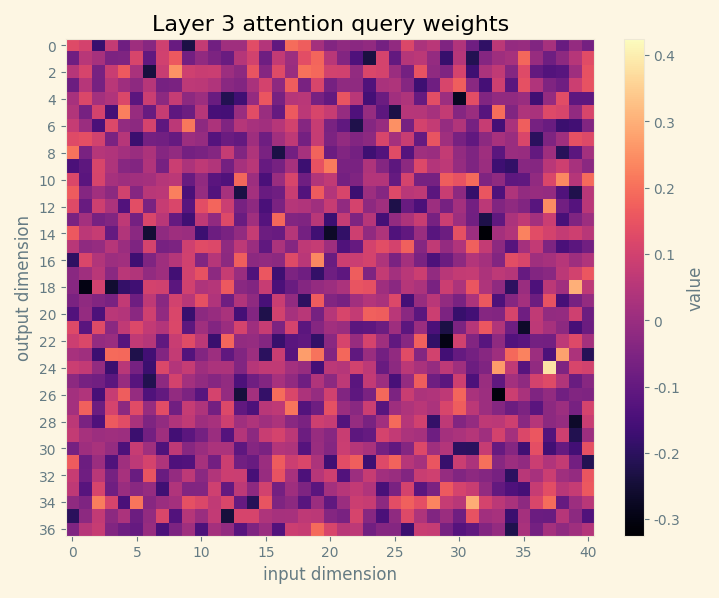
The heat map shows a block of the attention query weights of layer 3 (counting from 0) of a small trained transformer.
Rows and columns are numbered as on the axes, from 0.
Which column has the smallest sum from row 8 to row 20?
15
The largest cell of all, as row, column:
24, 37
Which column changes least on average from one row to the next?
14
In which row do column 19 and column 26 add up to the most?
23
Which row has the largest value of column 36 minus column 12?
29
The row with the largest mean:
34
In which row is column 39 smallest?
28
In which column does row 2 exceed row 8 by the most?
16
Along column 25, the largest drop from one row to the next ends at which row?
12
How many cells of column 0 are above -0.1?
33
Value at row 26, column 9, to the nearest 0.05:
-0.05
